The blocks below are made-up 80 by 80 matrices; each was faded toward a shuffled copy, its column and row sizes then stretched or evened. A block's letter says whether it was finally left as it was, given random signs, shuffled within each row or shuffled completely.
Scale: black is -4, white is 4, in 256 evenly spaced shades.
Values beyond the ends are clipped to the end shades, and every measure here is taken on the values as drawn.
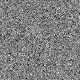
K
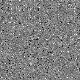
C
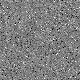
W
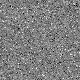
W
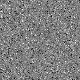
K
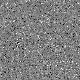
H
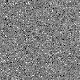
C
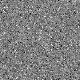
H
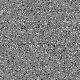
H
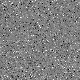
H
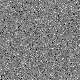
W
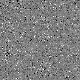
C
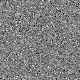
H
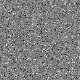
K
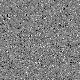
H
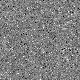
W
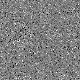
K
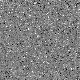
H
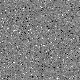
H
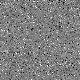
H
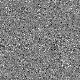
K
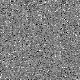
C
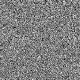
K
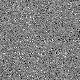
H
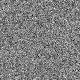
W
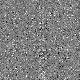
C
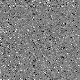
C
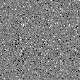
C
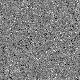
W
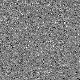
K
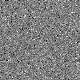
H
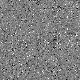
C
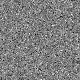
W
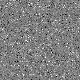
H
